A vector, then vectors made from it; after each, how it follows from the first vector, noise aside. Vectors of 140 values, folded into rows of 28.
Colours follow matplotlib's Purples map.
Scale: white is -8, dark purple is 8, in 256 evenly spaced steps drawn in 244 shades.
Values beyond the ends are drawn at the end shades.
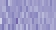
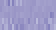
wrapped around, negated, partly zeroed.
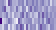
negated, scaled up.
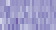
sign-scrambled.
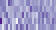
negated, scaled up.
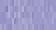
wrapped around, negated, shrunk.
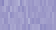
wrapped around, negated, shrunk.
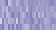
sign-scrambled.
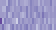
sign-scrambled.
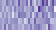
reversed, scaled up.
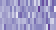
reversed, scaled up.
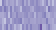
wrapped around, negated.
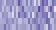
reversed, scaled up.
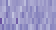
sign-scrambled.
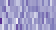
negated, scaled up.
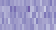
wrapped around, negated.
